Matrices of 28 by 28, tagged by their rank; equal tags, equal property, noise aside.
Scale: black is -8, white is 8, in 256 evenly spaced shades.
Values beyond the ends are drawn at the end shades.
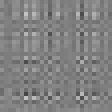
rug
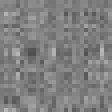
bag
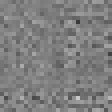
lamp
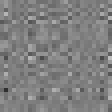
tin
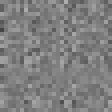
lamp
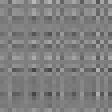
rug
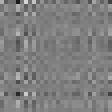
rug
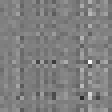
tin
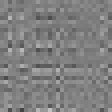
tin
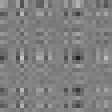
rug
